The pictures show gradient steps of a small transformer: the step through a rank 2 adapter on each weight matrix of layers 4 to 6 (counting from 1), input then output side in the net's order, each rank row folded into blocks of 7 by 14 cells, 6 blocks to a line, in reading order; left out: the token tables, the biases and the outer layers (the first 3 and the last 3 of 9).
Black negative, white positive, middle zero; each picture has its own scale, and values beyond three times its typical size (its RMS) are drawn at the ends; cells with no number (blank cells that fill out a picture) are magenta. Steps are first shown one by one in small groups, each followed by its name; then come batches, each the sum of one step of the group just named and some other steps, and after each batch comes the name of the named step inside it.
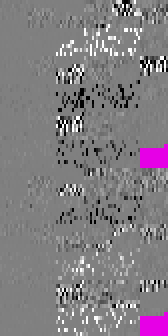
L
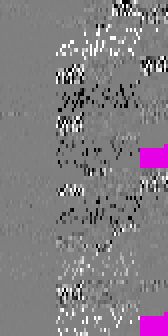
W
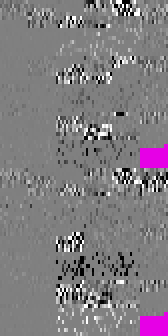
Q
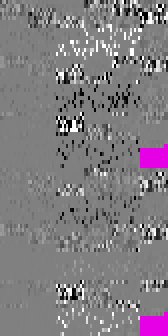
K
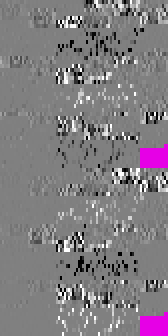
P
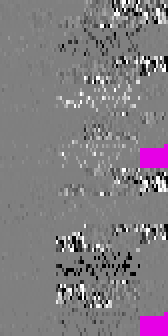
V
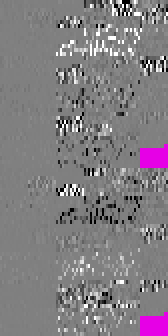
L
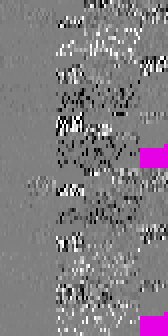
L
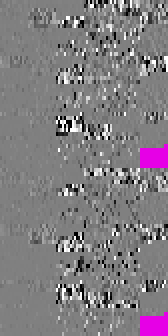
P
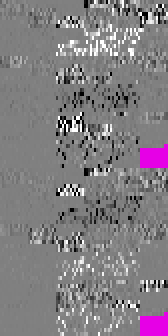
K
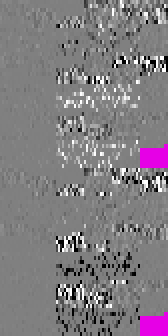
V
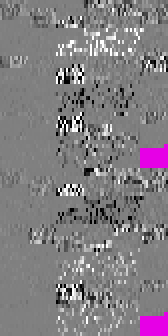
L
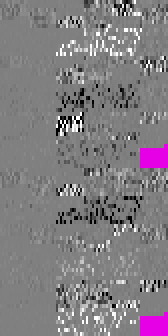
L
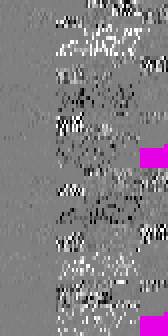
L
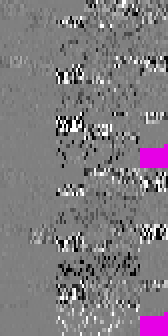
V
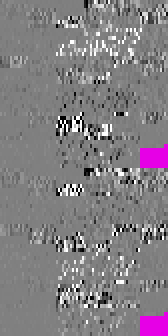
P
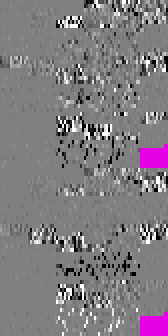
V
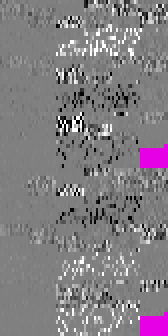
K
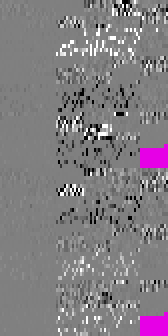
W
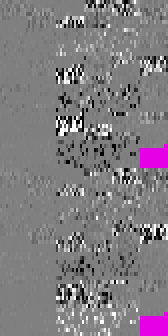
Q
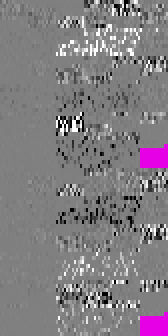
K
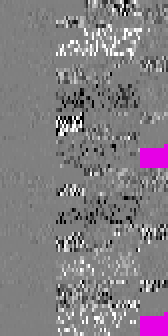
L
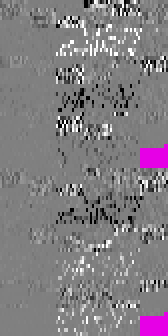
L
